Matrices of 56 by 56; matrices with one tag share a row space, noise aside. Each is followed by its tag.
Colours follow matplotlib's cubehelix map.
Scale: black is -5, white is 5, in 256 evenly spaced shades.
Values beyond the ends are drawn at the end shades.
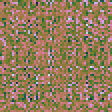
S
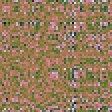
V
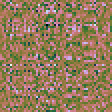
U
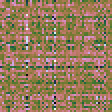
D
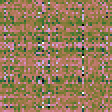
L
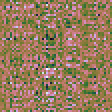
U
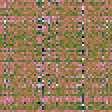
L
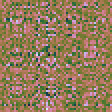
U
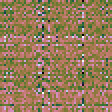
L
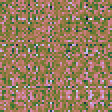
S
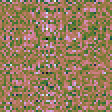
U
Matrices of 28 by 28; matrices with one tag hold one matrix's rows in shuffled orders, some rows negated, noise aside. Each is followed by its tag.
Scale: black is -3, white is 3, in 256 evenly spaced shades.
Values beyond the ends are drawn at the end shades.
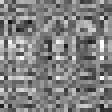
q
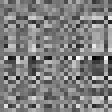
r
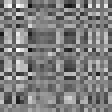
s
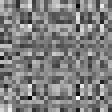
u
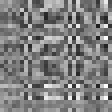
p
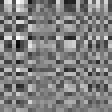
s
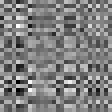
s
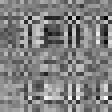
p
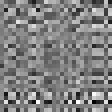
r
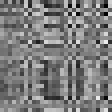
p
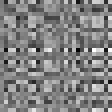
r
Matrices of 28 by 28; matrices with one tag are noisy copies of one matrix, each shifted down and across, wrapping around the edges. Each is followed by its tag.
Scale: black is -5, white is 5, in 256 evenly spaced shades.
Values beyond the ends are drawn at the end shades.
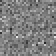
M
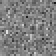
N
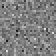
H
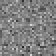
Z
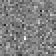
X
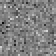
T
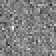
X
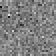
Z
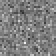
T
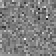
Z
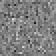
T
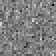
N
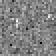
N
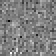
N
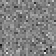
M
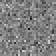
X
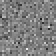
Z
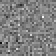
Z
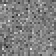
T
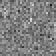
N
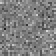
T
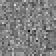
Z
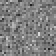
N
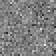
T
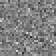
H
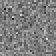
Z
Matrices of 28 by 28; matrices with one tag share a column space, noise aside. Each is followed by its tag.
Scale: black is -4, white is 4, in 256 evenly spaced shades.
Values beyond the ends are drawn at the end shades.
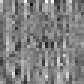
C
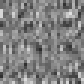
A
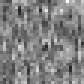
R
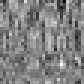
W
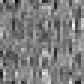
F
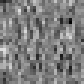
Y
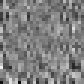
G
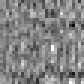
A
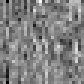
R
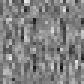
Y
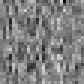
Y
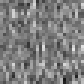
A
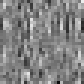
F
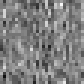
A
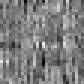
C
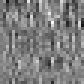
W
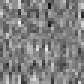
A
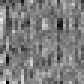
F
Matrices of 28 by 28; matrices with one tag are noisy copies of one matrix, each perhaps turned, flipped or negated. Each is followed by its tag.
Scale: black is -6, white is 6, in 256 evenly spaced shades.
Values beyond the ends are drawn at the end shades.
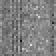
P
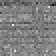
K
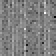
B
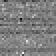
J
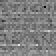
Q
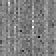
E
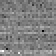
K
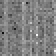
J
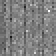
Q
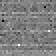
Q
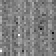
J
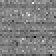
J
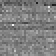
K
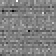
B
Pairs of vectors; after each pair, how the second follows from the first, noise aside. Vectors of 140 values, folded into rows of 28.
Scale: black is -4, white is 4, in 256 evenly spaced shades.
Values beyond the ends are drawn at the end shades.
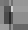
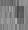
reversed, shrunk.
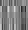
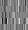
reversed, partly zeroed.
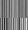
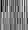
reversed, negated.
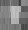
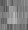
reversed, shrunk.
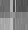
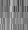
partly zeroed.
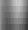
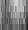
copied.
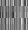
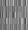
shrunk.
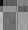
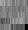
reversed, partly zeroed.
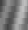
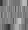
partly zeroed.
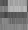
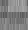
shrunk.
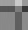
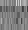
partly zeroed.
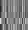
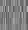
reversed, shrunk.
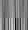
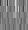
reversed, partly zeroed.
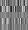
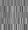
wrapped around, negated, shrunk.
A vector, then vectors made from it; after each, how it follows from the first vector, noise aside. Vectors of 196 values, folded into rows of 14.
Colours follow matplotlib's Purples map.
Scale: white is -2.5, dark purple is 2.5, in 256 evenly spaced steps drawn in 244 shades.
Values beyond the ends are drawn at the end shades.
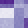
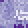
reversed, partly zeroed.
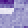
partly zeroed.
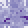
wrapped around, partly zeroed.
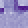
wrapped around, partly zeroed.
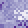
reversed, partly zeroed.
